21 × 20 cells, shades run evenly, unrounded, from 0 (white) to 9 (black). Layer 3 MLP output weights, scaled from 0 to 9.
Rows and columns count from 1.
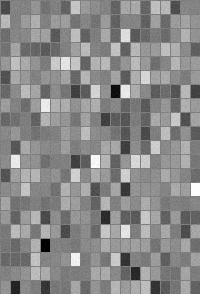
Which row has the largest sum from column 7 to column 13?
9
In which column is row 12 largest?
8
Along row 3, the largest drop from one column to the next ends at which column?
13
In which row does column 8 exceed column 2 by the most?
12
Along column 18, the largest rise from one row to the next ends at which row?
10
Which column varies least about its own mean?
6
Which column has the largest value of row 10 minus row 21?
15
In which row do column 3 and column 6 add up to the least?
5
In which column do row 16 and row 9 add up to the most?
11
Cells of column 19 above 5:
3
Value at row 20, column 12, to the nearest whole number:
4
